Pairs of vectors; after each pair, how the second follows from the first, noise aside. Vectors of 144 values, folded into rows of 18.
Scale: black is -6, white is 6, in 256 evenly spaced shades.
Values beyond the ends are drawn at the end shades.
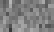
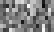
reversed, scaled up.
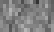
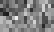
wrapped around, negated, scaled up.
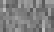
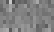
reversed, partly zeroed.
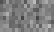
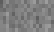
shrunk.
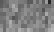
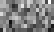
negated, scaled up.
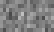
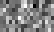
wrapped around, negated, scaled up.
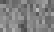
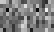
negated, scaled up.
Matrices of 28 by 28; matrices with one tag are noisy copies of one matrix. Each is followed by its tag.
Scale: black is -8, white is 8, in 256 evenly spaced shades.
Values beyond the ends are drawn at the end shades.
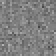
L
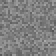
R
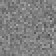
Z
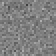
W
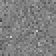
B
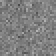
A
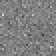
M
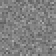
W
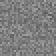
Z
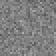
L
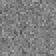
A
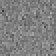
Z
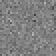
R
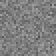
Z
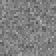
L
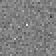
B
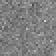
A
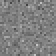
W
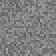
W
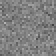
Z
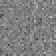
R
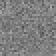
M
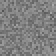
Z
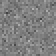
W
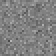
B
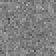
M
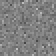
Z
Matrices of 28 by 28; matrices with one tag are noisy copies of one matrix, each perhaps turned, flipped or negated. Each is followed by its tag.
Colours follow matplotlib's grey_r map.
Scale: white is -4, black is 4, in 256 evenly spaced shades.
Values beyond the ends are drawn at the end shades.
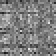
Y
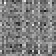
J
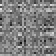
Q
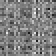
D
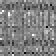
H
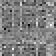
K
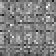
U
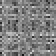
D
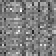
J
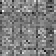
K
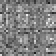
Y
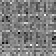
U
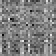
Q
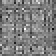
U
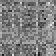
K
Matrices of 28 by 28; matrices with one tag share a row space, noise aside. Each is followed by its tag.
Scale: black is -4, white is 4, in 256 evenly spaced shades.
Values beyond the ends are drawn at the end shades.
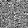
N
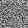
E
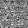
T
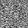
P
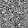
P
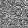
E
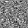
P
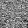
E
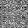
E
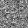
T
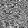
P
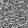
P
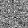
N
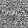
E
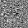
T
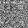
T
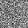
N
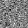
P
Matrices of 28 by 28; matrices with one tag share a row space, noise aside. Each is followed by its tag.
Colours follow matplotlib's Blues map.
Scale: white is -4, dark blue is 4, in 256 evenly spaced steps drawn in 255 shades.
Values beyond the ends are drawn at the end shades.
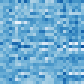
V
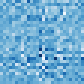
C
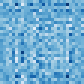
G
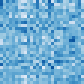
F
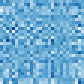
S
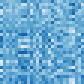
F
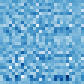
G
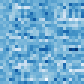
V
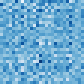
G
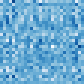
S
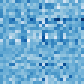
C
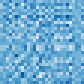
G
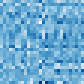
C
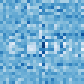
C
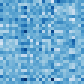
F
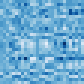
V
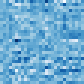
V
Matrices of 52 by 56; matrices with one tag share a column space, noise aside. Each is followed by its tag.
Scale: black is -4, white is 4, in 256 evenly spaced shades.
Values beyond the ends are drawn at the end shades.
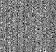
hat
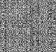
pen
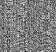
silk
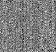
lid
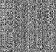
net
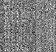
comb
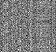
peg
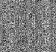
pen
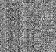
net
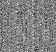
comb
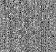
silk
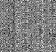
peg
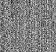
silk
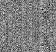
comb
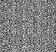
peg
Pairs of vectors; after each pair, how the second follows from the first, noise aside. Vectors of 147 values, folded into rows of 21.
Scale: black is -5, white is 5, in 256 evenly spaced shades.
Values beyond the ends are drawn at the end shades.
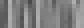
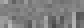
reversed, partly zeroed.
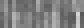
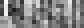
reversed, scaled up.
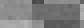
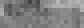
reversed, partly zeroed.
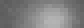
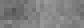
wrapped around, negated, shrunk.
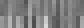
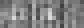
wrapped around.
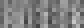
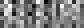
reversed, scaled up.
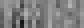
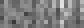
reversed, negated.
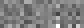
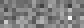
wrapped around.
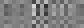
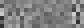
wrapped around.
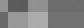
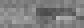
reversed, negated, partly zeroed.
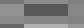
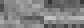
wrapped around.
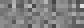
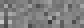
reversed, partly zeroed.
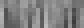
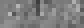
reversed, negated, partly zeroed.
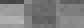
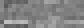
wrapped around, negated, partly zeroed.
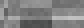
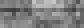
reversed, negated.
